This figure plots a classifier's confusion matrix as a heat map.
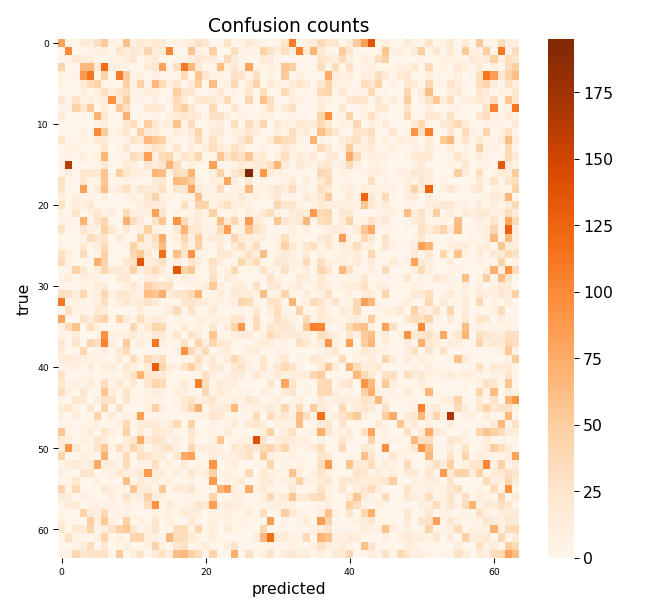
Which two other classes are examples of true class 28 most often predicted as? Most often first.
16, 62
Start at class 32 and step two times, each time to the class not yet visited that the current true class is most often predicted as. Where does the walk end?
43
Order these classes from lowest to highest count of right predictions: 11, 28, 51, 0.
28, 11, 51, 0
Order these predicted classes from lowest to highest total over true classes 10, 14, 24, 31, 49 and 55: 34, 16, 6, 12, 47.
47, 34, 16, 6, 12
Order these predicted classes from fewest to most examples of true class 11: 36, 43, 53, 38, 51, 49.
53, 38, 43, 36, 49, 51
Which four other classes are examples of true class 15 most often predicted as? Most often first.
1, 61, 21, 30
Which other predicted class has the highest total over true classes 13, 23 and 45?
62
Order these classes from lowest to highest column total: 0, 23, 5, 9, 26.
23, 5, 0, 26, 9
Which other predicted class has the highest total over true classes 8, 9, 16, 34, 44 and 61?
63
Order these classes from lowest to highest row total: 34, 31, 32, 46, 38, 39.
38, 39, 34, 32, 31, 46
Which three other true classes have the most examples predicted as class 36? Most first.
46, 35, 59
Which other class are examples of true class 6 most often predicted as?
51
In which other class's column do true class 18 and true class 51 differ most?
3
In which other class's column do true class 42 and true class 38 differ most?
19
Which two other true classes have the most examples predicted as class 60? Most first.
8, 4
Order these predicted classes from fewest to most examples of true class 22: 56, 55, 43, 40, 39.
56, 39, 43, 40, 55
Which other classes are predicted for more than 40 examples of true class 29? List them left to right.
56, 59, 61
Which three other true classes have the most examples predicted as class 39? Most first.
24, 28, 1
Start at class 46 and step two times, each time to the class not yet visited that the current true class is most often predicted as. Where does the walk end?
21
